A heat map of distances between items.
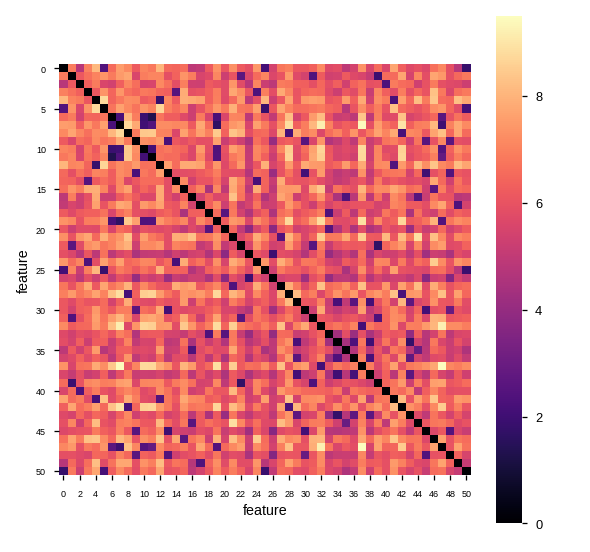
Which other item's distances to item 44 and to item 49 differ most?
17
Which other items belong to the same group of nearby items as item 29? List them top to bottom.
34, 36, 38, 43
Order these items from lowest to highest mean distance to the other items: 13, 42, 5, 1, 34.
34, 13, 1, 5, 42
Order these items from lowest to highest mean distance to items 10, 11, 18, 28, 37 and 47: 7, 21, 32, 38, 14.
7, 38, 14, 32, 21
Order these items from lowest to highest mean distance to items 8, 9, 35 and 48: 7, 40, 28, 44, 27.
28, 44, 40, 27, 7
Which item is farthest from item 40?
21
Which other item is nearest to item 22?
39
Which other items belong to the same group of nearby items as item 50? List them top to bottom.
0, 5, 25
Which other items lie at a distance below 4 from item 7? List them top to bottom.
6, 10, 11, 19, 47
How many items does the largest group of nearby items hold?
6
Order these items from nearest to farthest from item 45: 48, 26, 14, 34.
48, 26, 34, 14
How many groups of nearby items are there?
16
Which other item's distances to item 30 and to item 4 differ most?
12
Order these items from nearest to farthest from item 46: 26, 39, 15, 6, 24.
15, 26, 6, 39, 24
